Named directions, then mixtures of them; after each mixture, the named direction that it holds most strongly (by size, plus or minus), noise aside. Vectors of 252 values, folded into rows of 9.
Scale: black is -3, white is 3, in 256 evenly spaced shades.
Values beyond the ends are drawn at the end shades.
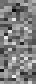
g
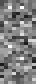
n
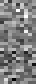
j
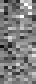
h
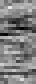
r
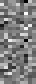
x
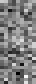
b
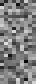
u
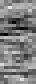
r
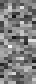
n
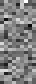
x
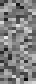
u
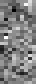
g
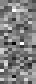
g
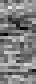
r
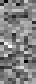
u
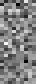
u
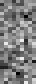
b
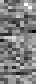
r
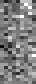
h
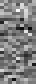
j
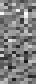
j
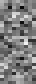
n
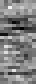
r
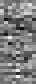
r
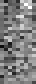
h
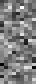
n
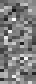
g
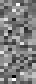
g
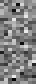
j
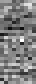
r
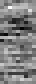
r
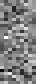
g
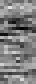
r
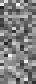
u
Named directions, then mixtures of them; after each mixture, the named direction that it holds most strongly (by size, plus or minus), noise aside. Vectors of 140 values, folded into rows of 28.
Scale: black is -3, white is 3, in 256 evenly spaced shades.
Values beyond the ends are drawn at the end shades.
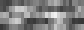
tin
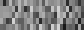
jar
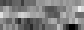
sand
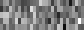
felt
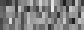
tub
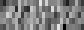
jar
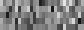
felt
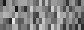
jar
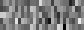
felt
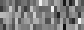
felt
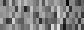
jar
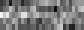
sand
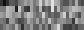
tub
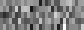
felt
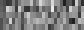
tub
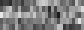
sand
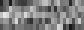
felt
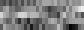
sand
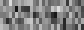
jar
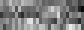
sand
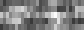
tin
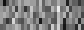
jar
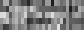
tin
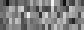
tub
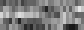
sand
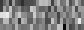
felt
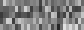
jar
